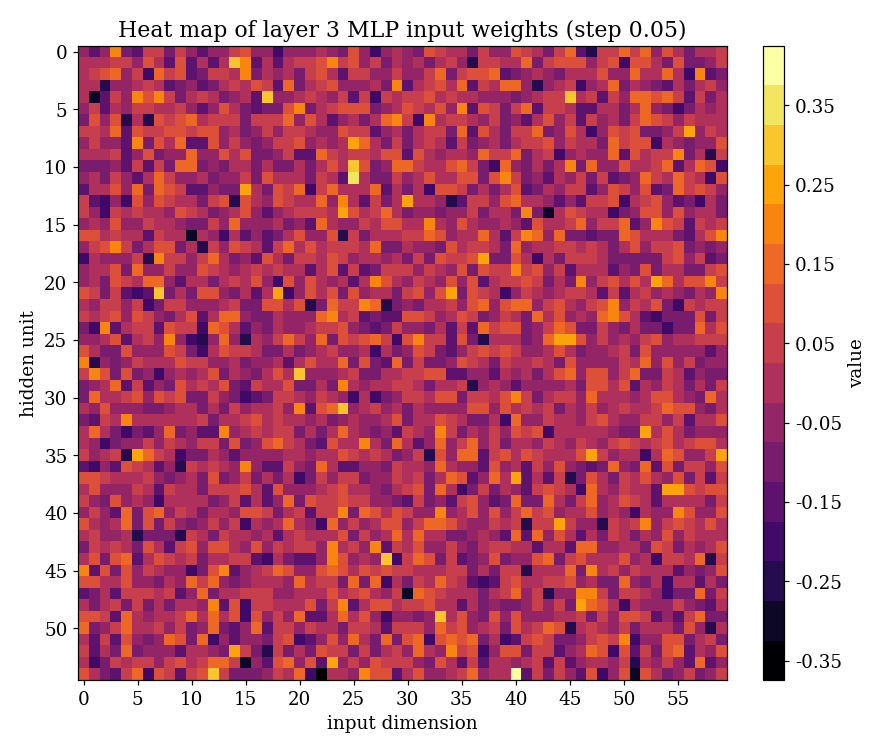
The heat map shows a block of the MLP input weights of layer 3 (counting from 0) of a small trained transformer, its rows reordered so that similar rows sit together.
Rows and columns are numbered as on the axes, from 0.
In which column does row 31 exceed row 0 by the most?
24
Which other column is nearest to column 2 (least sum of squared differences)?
48
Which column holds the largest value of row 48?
46
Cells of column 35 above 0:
27
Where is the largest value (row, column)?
54, 40
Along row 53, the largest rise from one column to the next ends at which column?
23
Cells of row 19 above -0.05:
38
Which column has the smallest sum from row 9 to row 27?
11
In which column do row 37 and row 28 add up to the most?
1
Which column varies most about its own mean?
15
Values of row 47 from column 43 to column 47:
-0.25 -0.05 -0.05 0.2 0.2
